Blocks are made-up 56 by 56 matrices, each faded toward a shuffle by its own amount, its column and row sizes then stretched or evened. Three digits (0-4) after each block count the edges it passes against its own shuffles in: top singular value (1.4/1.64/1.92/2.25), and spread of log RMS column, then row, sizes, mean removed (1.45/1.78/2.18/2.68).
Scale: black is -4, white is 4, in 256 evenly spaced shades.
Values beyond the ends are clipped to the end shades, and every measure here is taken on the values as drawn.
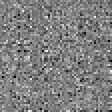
2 1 1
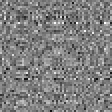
4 0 3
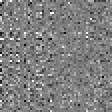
3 4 2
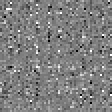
1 3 1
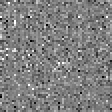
1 2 2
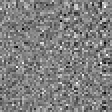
3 2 1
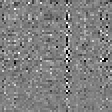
4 3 2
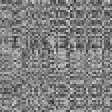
4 3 1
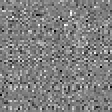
4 0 2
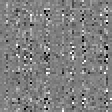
0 4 2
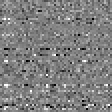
3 0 4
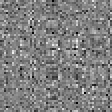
4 2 1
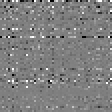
3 2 4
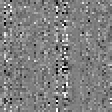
3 4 0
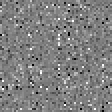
1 2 1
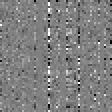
3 4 0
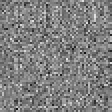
3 1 0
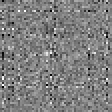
3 3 3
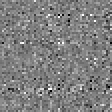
2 2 2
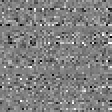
3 1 4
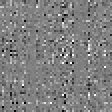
2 4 2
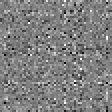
2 3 2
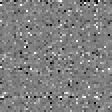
1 2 3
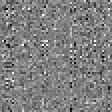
0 4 2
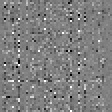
1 4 1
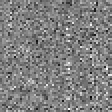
2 2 0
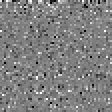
2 0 2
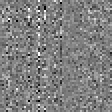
1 4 1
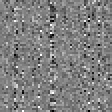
3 4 0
